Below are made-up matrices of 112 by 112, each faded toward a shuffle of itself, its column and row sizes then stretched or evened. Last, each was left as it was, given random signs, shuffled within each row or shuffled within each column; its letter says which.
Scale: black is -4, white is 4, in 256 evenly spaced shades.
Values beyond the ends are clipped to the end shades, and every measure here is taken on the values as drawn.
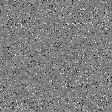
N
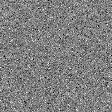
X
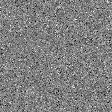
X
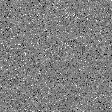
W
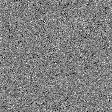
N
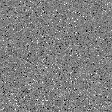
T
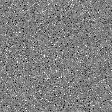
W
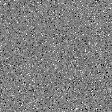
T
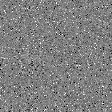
T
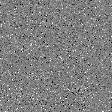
T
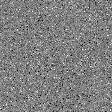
W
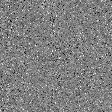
X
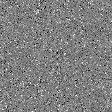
X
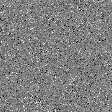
N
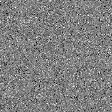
T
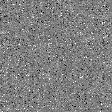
T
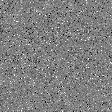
N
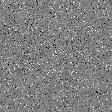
W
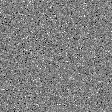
N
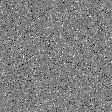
N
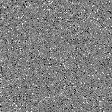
T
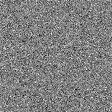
N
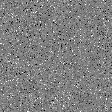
X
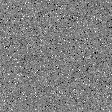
N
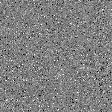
W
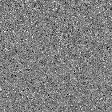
N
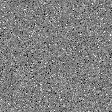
X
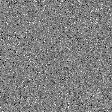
W
